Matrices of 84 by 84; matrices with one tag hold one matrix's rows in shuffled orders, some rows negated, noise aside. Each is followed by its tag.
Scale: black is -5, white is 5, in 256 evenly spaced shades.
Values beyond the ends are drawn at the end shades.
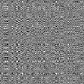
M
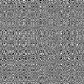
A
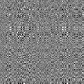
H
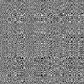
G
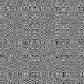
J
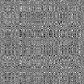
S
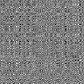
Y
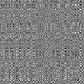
Y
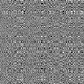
G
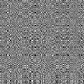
J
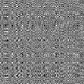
M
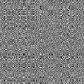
A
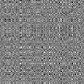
S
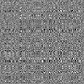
S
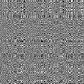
G
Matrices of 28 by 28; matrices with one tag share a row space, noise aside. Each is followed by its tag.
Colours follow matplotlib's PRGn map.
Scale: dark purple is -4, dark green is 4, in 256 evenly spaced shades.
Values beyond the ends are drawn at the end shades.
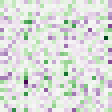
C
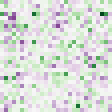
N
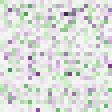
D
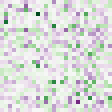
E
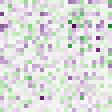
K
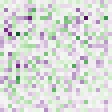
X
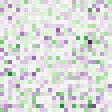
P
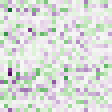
X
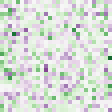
C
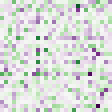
E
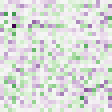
N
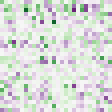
C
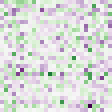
N
